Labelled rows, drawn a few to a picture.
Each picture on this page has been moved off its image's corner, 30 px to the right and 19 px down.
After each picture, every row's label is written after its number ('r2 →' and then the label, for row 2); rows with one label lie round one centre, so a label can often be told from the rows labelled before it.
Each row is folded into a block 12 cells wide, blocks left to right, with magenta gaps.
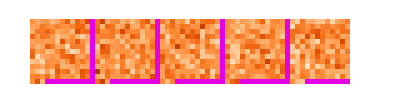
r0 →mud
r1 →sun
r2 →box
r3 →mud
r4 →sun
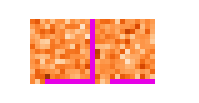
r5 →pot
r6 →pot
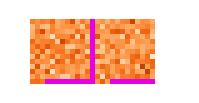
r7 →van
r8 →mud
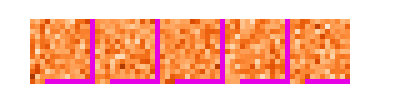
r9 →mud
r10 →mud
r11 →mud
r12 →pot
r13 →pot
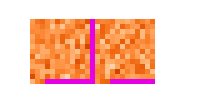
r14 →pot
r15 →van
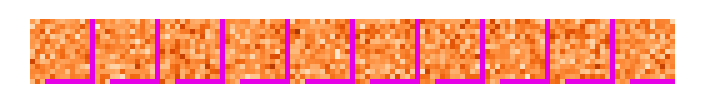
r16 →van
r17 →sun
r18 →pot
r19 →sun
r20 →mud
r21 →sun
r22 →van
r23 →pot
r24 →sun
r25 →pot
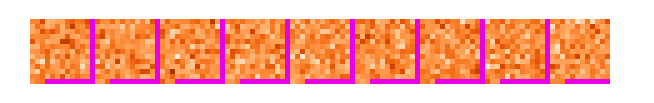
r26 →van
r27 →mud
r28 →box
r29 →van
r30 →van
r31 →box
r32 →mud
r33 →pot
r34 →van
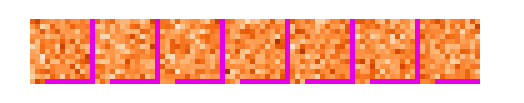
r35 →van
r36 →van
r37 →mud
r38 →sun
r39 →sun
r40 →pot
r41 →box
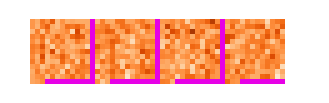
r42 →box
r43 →pot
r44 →sun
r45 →sun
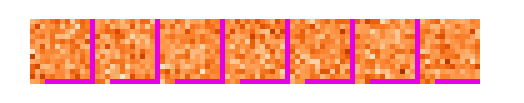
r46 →mud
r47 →sun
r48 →pot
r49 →box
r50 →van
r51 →box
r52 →mud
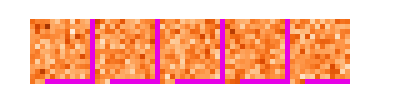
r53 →box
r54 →sun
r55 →sun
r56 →mud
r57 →van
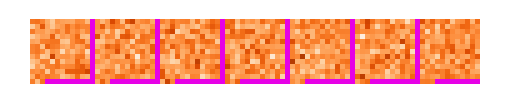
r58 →pot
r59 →box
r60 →mud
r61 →mud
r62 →box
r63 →pot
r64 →van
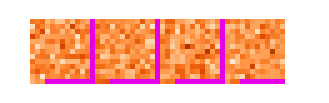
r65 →van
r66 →mud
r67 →van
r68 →van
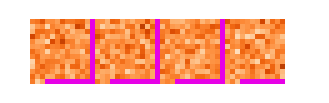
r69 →pot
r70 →sun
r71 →sun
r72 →mud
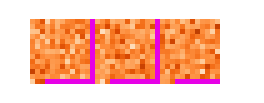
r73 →van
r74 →pot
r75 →pot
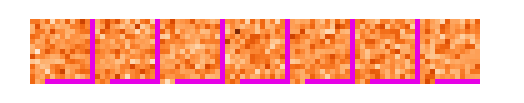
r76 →mud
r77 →box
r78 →pot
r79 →van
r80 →van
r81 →pot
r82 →mud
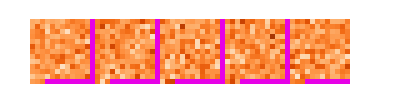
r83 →van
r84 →box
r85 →van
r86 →mud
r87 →mud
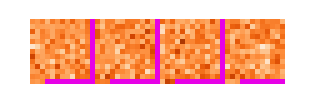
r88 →pot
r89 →sun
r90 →van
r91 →pot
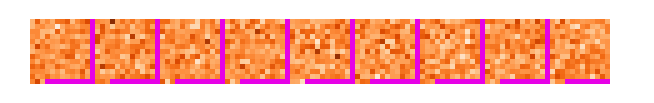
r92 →mud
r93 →mud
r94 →pot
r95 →pot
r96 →sun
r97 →pot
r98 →sun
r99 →sun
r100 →box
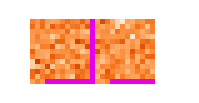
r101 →pot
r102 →pot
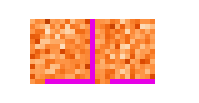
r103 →mud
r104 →box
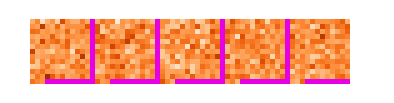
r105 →pot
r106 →pot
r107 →sun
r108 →mud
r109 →box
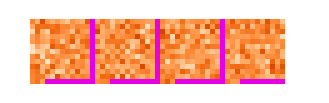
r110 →van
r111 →pot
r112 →sun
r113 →pot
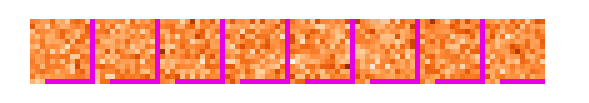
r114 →pot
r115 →van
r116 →pot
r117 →mud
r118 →mud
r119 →sun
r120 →box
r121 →mud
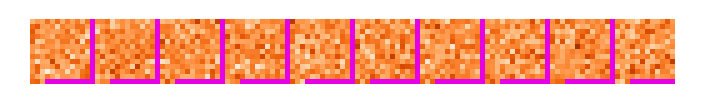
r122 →mud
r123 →van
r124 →mud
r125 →sun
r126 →sun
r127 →box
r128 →box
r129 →van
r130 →mud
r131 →pot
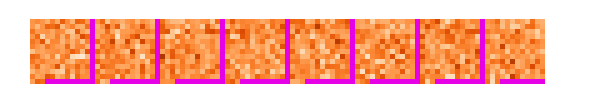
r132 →box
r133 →pot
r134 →mud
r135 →sun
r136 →pot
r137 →van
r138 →box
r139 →pot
